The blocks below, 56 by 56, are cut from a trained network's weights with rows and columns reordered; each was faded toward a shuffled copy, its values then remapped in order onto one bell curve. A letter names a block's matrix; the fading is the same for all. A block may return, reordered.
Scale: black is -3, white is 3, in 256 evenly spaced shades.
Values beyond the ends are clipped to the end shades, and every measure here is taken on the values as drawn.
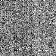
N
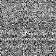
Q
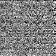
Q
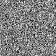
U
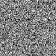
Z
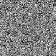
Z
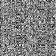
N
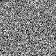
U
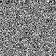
U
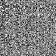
N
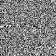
Z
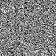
U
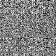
N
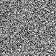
U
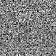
Z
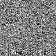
U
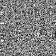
Z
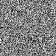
U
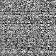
Q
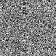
U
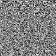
Z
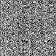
N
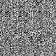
N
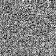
Z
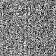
N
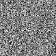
Z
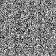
N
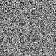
U
